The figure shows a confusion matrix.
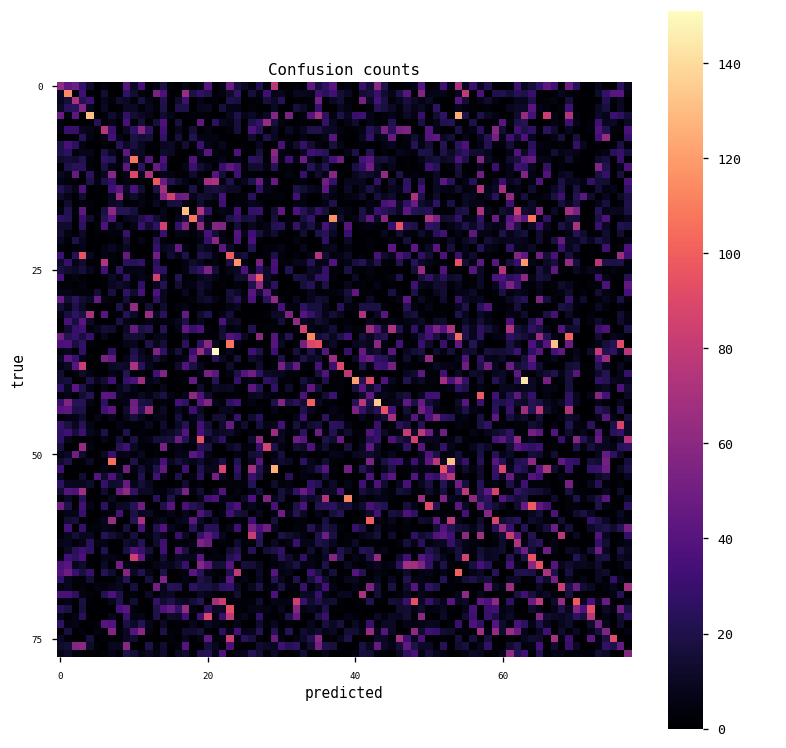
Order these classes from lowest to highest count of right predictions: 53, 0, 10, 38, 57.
57, 0, 53, 38, 10
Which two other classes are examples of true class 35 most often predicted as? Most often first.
67, 23
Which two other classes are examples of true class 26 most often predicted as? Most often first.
27, 13
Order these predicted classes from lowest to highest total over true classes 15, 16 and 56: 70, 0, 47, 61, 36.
0, 47, 70, 36, 61
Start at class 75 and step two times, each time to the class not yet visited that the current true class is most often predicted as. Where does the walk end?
3
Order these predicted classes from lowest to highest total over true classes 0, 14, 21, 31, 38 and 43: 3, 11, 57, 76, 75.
75, 76, 11, 57, 3
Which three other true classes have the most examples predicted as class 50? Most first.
57, 18, 37
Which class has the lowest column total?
5
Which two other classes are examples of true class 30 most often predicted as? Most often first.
10, 58
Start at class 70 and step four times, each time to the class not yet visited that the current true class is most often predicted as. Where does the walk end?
76
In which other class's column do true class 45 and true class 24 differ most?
63
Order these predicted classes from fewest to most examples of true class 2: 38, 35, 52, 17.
52, 38, 17, 35
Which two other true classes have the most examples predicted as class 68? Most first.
61, 70
